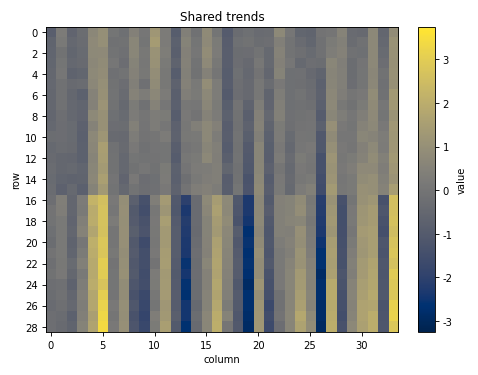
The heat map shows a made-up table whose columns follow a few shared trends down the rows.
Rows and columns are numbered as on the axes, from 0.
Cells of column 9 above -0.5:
16
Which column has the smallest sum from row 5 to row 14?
26
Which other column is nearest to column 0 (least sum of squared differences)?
2
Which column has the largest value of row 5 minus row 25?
13
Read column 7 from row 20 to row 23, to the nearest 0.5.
1 1 1 1
